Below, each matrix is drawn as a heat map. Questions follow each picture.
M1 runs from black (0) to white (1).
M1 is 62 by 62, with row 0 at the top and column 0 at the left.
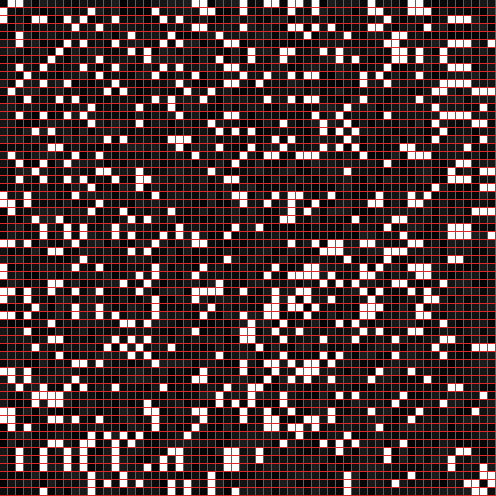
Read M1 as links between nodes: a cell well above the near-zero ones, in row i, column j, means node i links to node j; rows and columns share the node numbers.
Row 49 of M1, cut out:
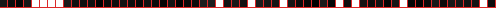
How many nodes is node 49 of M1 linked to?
11
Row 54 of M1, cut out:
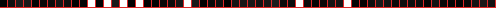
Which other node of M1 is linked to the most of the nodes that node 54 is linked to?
node 60
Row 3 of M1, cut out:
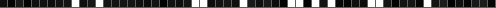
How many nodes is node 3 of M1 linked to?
12
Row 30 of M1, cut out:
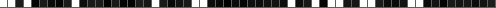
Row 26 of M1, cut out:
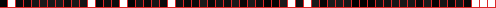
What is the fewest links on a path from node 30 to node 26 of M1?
2
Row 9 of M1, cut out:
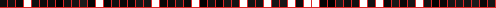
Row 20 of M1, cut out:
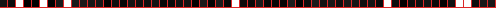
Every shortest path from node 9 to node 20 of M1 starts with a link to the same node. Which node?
node 24
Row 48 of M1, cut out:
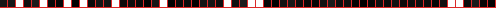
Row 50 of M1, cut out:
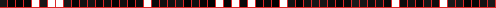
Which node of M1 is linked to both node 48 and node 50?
node 31
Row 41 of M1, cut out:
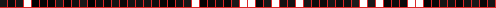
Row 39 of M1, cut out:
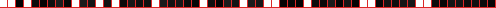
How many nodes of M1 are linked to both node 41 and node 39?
5
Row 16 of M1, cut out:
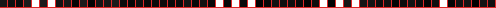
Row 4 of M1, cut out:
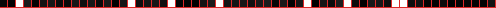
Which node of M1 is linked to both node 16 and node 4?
node 27
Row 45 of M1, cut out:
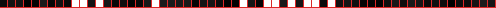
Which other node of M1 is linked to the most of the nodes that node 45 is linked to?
node 52
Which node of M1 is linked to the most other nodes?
node 36
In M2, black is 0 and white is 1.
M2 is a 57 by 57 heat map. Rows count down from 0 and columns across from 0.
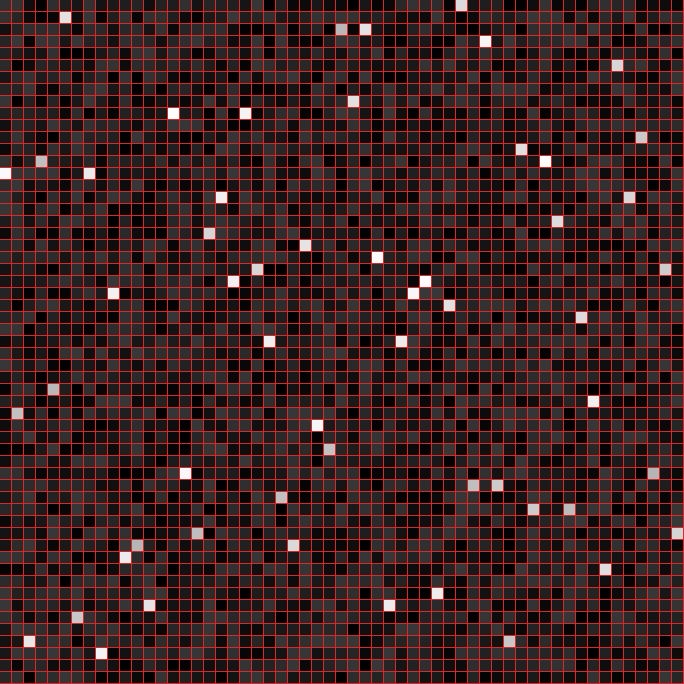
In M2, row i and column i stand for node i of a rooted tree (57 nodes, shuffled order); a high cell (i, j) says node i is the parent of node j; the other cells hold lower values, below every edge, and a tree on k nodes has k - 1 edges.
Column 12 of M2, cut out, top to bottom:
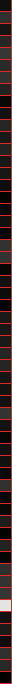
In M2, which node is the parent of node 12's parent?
47
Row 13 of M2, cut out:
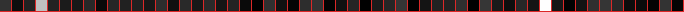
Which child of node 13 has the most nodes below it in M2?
45
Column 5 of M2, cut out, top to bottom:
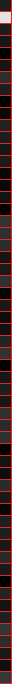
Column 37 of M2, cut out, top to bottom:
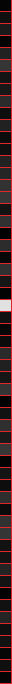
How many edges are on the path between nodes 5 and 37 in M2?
7
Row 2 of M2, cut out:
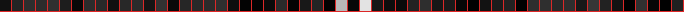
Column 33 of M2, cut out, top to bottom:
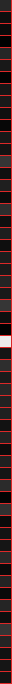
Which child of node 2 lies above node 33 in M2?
28
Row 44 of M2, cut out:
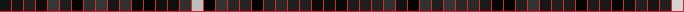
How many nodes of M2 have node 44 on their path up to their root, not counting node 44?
6
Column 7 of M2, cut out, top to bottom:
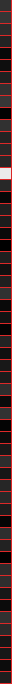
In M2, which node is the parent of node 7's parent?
9
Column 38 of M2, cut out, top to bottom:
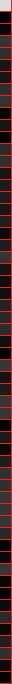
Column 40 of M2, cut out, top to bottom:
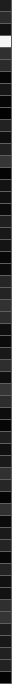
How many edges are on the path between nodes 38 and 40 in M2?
8
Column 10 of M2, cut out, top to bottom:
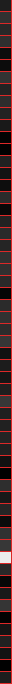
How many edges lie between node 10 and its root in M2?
9
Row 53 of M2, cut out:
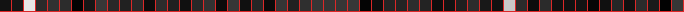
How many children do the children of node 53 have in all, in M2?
4
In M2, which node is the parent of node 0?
14
